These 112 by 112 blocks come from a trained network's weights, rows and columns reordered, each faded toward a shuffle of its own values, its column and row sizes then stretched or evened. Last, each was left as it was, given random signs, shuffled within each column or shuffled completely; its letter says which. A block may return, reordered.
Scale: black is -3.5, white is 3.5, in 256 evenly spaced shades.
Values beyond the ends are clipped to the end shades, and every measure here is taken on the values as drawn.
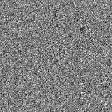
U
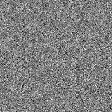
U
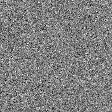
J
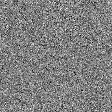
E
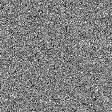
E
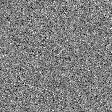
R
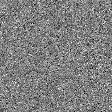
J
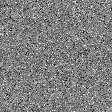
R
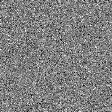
E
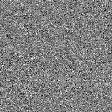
U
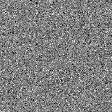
U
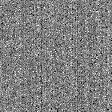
J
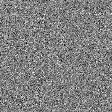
E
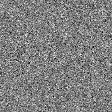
E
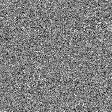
E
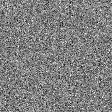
J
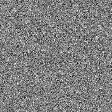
E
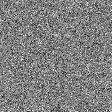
E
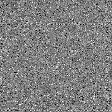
U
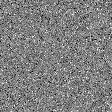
R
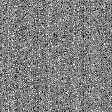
U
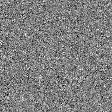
E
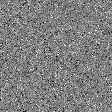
R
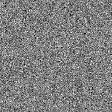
U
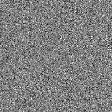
U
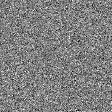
E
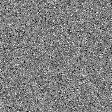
J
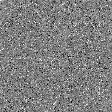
E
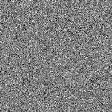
U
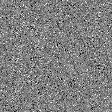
J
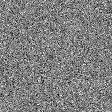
R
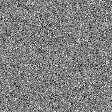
E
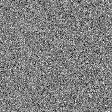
J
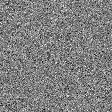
R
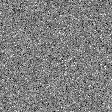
R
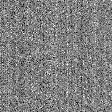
U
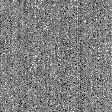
J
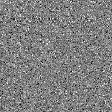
U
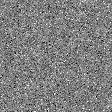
R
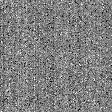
J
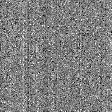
U
